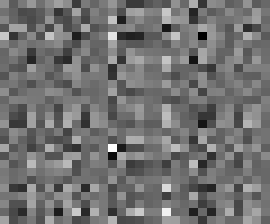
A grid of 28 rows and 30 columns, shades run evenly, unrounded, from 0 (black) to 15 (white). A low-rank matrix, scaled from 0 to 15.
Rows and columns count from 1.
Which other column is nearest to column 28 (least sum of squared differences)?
6
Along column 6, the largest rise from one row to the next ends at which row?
5
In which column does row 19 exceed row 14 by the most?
13
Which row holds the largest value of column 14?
20
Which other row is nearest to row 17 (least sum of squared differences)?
7
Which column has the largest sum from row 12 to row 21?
19
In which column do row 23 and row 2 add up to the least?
22
